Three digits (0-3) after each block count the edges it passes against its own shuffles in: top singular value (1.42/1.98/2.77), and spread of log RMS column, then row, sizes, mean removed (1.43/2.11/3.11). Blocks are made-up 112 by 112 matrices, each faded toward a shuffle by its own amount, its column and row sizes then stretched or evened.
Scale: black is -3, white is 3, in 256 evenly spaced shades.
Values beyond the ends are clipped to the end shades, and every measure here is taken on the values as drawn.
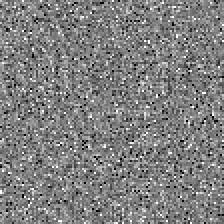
1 0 0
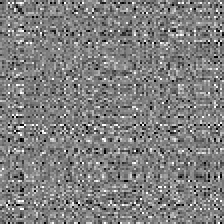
3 2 3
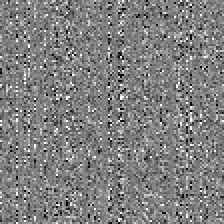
0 3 1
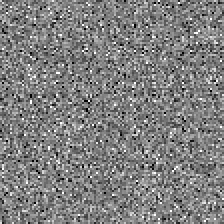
2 1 0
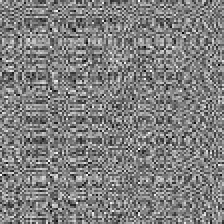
3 1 0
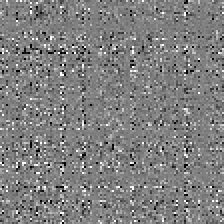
0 3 3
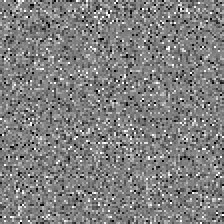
1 0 1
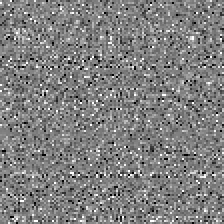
2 0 2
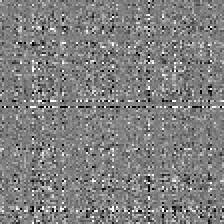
1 3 3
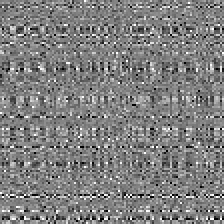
3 1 3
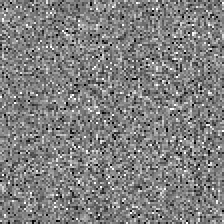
1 1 0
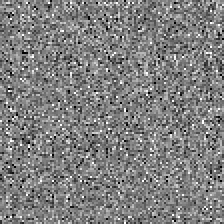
1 1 1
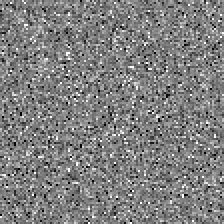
0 0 0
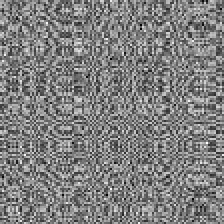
3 0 1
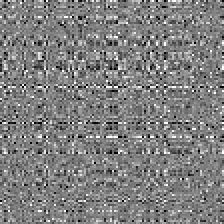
3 2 3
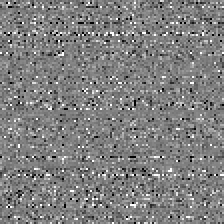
0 1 3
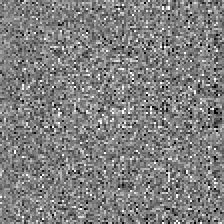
1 2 1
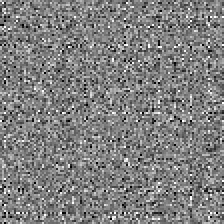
1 2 2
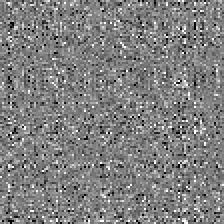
2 2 2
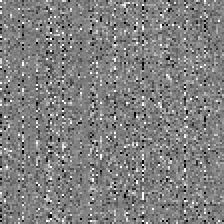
0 3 0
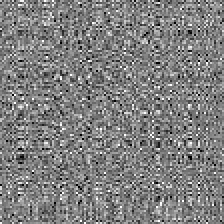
3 2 1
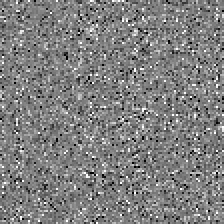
0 2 1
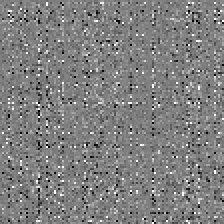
0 3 2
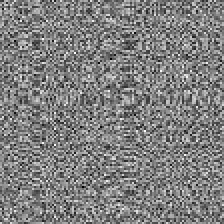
3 1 0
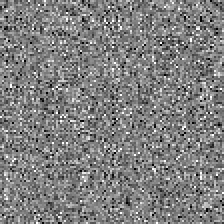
2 1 0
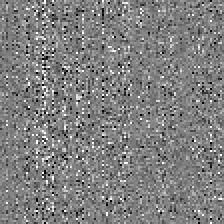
1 3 1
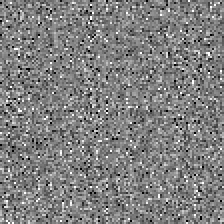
0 2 0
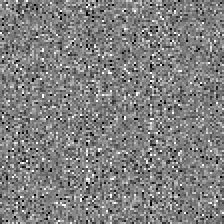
1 2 1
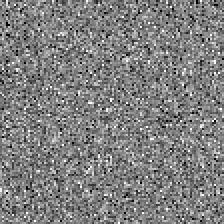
1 1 0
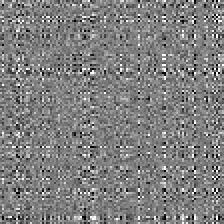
3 3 3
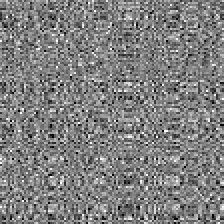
3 1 2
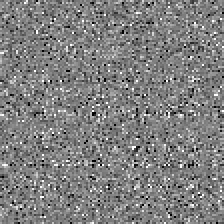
2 1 2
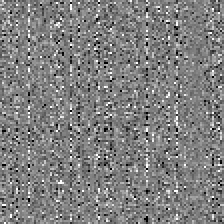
2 3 1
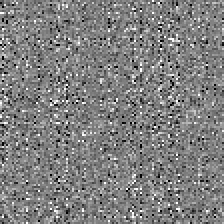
0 3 2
